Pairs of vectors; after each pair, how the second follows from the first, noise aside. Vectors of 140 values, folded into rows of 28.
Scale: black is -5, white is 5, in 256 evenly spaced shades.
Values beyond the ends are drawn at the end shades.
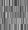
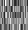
scaled up.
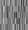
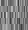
wrapped around.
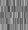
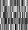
wrapped around, scaled up.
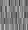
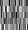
scaled up.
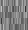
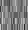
wrapped around.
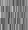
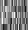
wrapped around, scaled up.
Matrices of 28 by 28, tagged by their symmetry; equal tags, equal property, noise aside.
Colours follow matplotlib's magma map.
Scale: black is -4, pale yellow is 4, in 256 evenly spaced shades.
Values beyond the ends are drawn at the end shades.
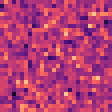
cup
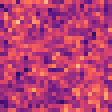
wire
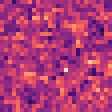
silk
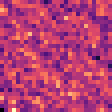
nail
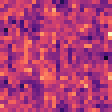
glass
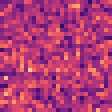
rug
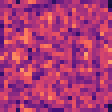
glass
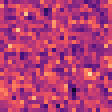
cup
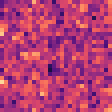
glass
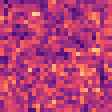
rug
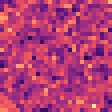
nail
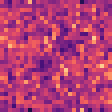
wire
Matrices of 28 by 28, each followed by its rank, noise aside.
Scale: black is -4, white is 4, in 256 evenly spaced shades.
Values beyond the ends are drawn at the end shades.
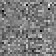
six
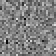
six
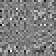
five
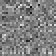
five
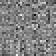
six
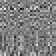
three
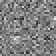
six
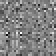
four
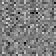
five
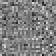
five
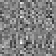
three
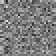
six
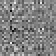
four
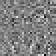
four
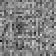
six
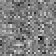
six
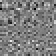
five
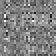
four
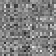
three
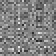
five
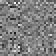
six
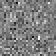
five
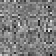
five
